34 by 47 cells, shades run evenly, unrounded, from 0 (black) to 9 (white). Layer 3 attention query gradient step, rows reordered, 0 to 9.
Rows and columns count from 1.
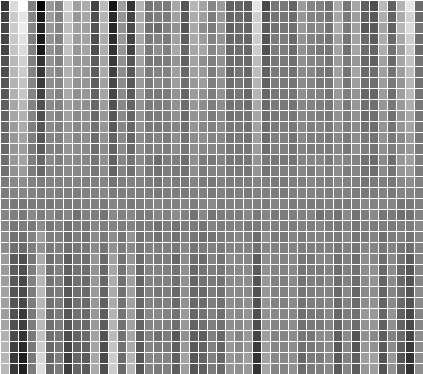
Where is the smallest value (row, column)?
1, 5
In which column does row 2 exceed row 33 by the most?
3
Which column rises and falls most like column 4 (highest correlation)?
35
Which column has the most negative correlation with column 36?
18
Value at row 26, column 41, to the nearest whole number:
5
